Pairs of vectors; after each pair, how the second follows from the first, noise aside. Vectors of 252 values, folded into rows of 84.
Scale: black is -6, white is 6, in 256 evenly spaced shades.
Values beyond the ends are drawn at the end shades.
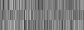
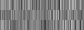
reversed.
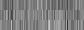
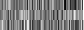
wrapped around, negated, scaled up.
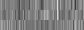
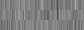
negated, shrunk.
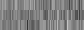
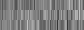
negated.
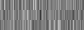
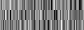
wrapped around, negated, scaled up.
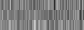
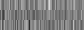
reversed.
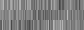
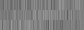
negated, shrunk.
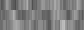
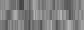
reversed, negated.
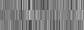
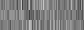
negated.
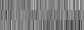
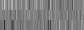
reversed, negated, partly zeroed.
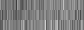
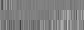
reversed, negated, partly zeroed.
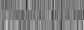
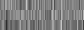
negated.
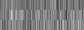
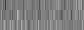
reversed, negated, partly zeroed.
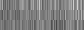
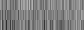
reversed, negated.
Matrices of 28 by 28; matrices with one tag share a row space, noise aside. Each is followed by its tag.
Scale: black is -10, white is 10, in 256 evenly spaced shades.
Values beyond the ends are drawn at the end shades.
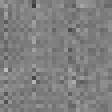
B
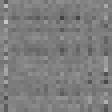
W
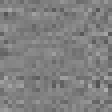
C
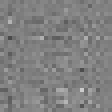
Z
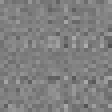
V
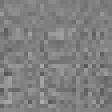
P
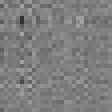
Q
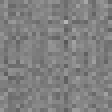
V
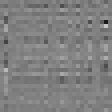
W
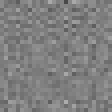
V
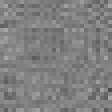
C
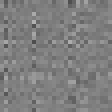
B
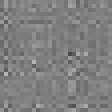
B
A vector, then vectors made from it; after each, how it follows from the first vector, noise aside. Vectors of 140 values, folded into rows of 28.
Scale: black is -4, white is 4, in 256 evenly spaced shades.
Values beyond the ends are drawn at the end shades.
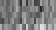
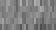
negated, shrunk.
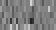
wrapped around, negated, partly zeroed.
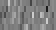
wrapped around, negated, partly zeroed.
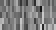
sign-scrambled.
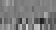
wrapped around, negated, partly zeroed.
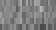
negated, shrunk.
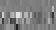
wrapped around, partly zeroed.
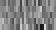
sign-scrambled.
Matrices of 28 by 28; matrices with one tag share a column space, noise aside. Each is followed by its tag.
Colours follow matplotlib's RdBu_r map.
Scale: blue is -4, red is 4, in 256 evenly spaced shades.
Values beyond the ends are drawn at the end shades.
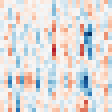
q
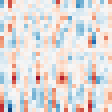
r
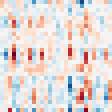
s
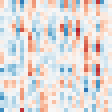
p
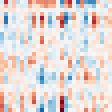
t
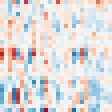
s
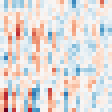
p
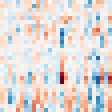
r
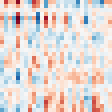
t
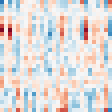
p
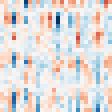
t
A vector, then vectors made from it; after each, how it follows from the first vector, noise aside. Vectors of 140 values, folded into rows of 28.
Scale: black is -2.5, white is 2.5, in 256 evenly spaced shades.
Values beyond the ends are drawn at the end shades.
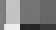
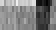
reversed, negated.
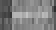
wrapped around, negated, shrunk.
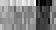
reversed, negated.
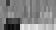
negated, partly zeroed.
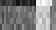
reversed.
